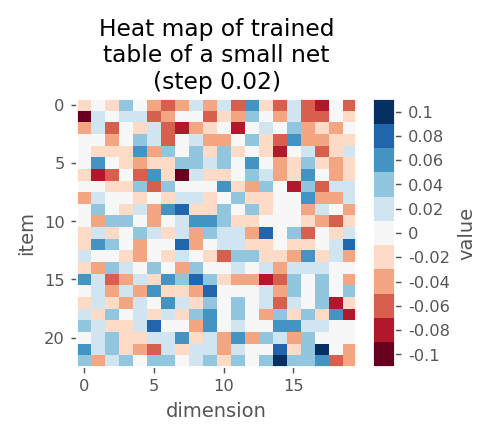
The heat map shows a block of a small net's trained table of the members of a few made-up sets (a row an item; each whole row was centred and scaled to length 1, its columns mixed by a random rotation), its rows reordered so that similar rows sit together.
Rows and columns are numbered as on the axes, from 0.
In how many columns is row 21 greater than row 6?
11
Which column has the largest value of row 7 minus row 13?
10
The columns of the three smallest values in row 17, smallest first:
18, 14, 3
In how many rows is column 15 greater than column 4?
13
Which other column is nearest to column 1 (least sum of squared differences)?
7
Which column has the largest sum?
9
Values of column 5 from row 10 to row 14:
-0.04 0.02 0 0 0.04
